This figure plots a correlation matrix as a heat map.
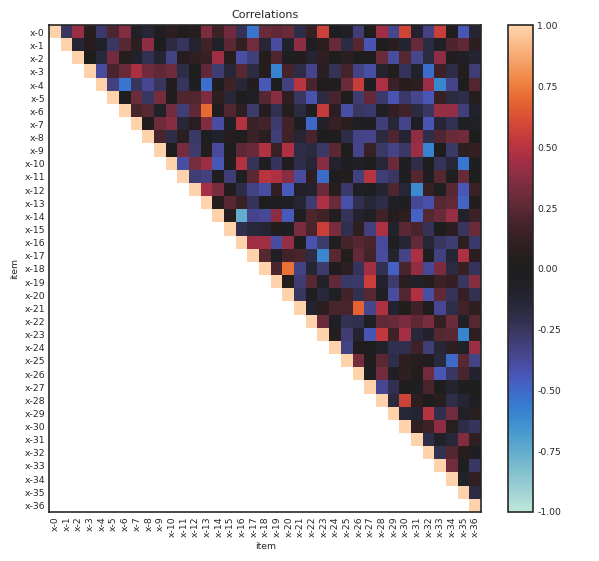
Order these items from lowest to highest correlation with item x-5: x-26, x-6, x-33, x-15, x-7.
x-26, x-15, x-6, x-33, x-7
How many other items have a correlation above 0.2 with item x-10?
8
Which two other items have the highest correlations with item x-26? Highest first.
x-21, x-4
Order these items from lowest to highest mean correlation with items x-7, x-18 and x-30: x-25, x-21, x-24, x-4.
x-4, x-21, x-24, x-25
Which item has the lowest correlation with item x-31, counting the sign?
x-12
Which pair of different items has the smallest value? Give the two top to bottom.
x-14, x-16
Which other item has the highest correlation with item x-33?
x-0
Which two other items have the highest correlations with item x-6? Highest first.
x-13, x-23
